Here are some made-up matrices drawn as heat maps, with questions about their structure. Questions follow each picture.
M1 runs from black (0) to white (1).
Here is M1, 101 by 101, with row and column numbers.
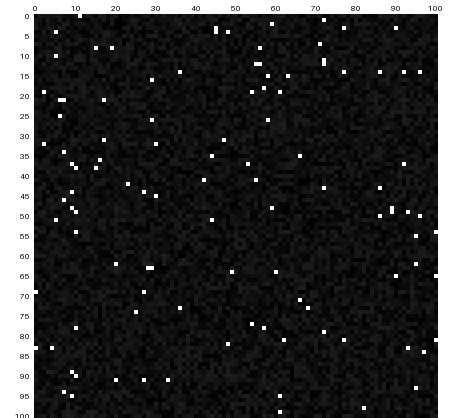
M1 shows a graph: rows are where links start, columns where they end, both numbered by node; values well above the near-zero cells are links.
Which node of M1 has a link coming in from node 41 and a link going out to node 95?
node 55
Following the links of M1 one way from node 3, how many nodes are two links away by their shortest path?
3
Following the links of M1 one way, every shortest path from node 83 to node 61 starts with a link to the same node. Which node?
node 93
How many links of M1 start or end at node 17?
2
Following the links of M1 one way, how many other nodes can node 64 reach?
9
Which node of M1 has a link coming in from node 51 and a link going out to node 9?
node 44
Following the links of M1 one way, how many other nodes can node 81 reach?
10
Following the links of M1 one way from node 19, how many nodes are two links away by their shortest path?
3
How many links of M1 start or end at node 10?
6
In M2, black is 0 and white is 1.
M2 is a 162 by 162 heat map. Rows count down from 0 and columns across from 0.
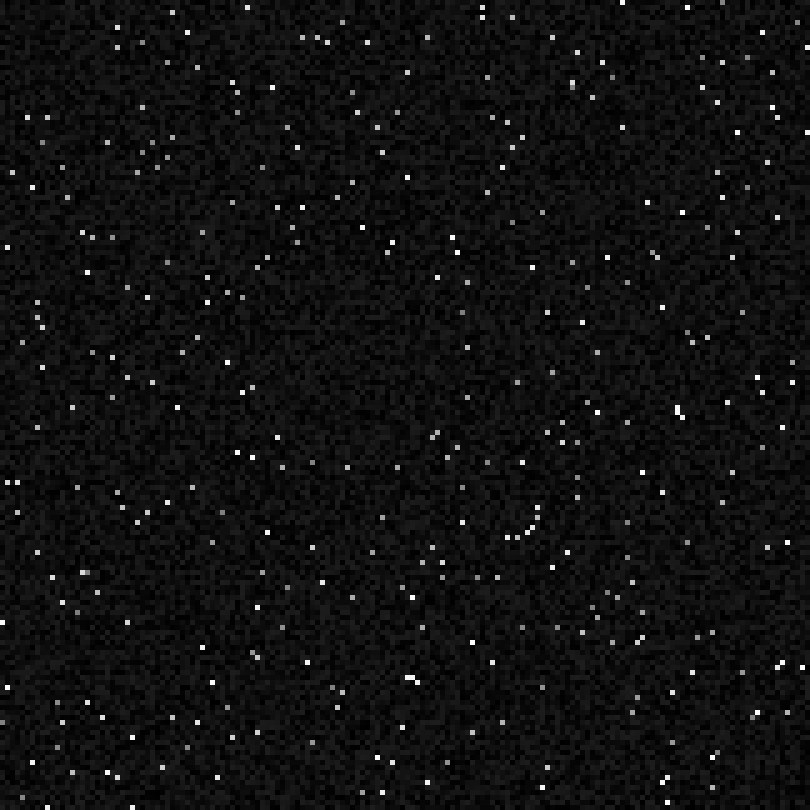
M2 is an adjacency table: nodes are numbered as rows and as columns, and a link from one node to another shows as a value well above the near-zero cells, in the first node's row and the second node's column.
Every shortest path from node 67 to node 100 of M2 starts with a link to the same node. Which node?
node 39
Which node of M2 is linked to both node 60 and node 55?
node 41
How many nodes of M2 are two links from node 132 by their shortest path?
2
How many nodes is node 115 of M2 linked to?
4
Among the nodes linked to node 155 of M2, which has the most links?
node 23
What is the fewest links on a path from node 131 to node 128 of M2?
4
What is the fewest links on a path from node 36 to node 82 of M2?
3
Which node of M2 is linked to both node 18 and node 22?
node 47
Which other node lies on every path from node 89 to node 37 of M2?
node 152
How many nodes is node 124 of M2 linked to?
2
